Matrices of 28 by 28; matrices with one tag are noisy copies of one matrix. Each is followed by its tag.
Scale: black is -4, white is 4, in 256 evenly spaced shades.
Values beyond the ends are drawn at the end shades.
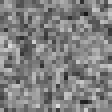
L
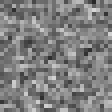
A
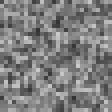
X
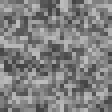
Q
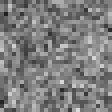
L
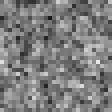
L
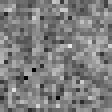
L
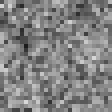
L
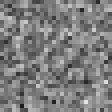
A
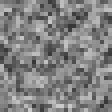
Q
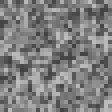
X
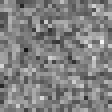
L
